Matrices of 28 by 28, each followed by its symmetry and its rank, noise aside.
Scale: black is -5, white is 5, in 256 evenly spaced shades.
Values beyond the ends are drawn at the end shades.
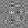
no symmetry, rank two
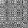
no symmetry, rank three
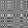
no symmetry, rank one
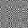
antisymmetric, rank two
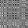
no symmetry, rank two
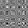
no symmetry, rank two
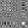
symmetric, rank two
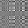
no symmetry, rank one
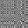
antisymmetric, rank two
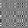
no symmetry, rank one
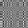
no symmetry, rank one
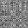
no symmetry, rank three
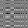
no symmetry, rank one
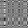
no symmetry, rank one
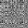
no symmetry, rank three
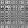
no symmetry, rank two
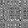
no symmetry, rank three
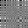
symmetric, rank one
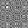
symmetric, rank three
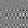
no symmetry, rank one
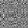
no symmetry, rank three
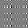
no symmetry, rank one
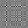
symmetric, rank one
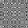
no symmetry, rank two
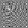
symmetric, rank two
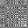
symmetric, rank two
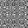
no symmetry, rank three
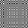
symmetric, rank one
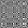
no symmetry, rank two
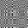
no symmetry, rank two
